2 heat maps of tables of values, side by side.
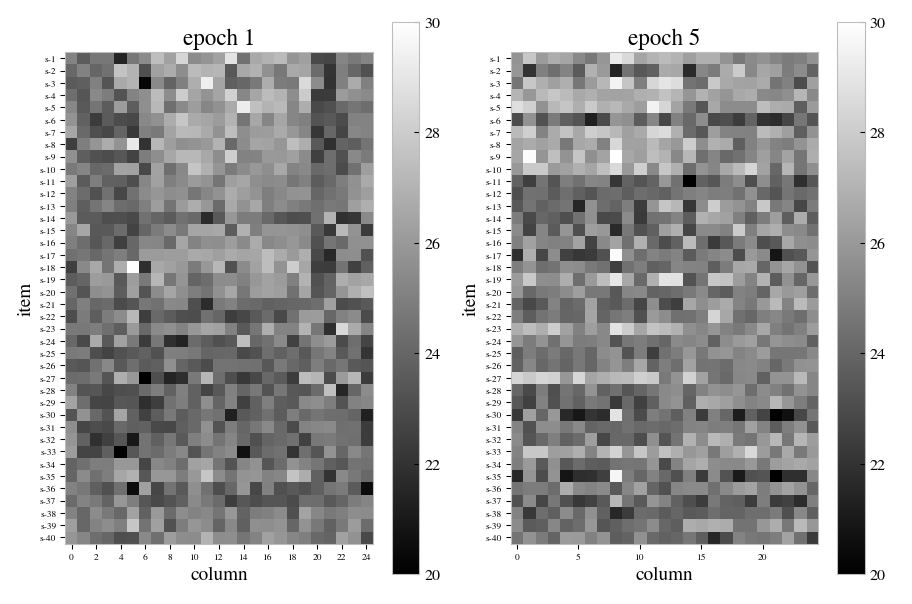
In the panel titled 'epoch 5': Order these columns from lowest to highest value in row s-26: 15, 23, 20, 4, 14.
4, 15, 20, 23, 14
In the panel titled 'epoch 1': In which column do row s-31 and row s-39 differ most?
5
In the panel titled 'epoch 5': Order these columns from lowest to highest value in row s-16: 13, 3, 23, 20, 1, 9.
20, 13, 9, 3, 23, 1
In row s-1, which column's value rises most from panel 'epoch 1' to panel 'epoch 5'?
4
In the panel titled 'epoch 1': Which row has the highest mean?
s-4
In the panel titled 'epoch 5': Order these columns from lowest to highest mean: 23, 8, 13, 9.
23, 9, 13, 8
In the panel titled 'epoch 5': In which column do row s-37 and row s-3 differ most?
13
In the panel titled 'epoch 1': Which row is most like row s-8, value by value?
s-18
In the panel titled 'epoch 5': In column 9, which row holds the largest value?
s-1
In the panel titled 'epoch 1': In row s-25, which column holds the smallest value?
24
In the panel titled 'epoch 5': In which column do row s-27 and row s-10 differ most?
14
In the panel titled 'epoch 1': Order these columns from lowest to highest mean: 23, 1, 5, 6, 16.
6, 1, 5, 23, 16
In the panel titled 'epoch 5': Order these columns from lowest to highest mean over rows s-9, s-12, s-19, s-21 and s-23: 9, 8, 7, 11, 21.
21, 7, 9, 11, 8
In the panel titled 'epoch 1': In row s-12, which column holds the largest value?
13
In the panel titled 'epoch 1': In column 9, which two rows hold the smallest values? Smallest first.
s-24, s-27
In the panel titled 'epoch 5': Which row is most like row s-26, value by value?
s-25
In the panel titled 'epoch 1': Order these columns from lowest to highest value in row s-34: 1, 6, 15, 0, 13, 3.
6, 13, 0, 1, 3, 15
